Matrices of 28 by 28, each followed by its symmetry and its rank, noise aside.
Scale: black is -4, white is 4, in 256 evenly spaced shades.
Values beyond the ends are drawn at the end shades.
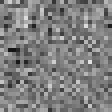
no symmetry, rank six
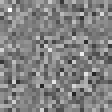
symmetric, rank seven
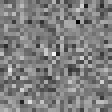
no symmetry, rank six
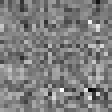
no symmetry, rank five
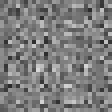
no symmetry, rank five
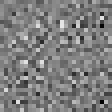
symmetric, rank six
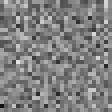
no symmetry, rank six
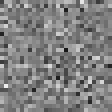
no symmetry, rank seven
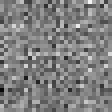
antisymmetric, rank six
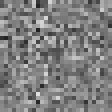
no symmetry, rank six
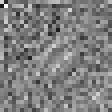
symmetric, rank seven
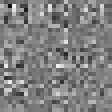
no symmetry, rank five
